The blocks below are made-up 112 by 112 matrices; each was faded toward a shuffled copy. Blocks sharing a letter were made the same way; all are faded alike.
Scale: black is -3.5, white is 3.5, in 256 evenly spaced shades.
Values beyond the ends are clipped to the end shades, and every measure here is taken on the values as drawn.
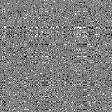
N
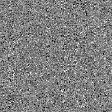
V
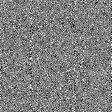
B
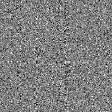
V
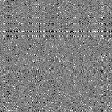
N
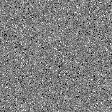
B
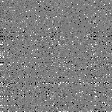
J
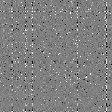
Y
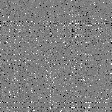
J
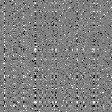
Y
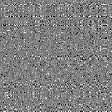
N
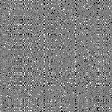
Y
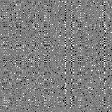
Y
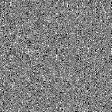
V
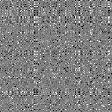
Y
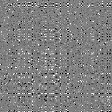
Y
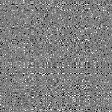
N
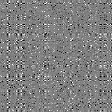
Y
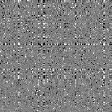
Y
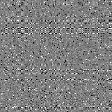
N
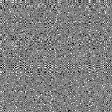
N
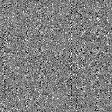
V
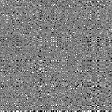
N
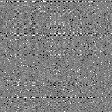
N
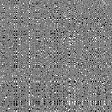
Y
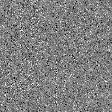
B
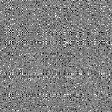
N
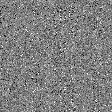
B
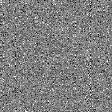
V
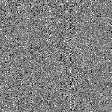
V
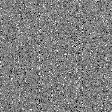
B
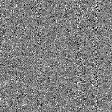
V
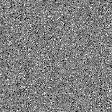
B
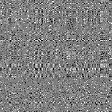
N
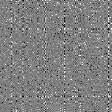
Y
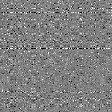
N
